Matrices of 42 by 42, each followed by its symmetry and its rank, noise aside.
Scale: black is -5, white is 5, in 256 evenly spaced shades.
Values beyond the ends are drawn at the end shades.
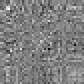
symmetric, rank five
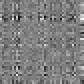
no symmetry, rank three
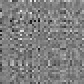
antisymmetric, rank four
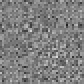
symmetric, rank five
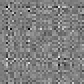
symmetric, rank three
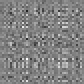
no symmetry, rank three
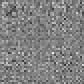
symmetric, rank five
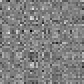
no symmetry, rank four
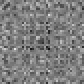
symmetric, rank four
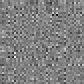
antisymmetric, rank four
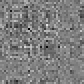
symmetric, rank four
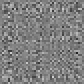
antisymmetric, rank four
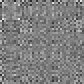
no symmetry, rank three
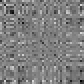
symmetric, rank three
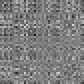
symmetric, rank three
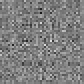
no symmetry, rank five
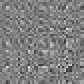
symmetric, rank three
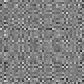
no symmetry, rank three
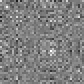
symmetric, rank four
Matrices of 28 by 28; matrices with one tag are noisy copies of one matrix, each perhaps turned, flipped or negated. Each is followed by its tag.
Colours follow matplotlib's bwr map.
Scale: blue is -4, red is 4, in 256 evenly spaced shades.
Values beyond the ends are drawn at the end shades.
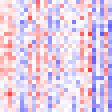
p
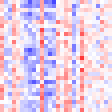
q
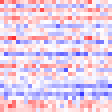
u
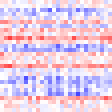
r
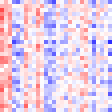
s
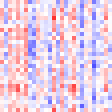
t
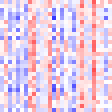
t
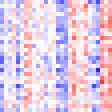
s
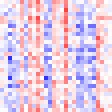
r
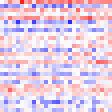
p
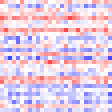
t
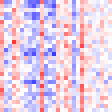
q
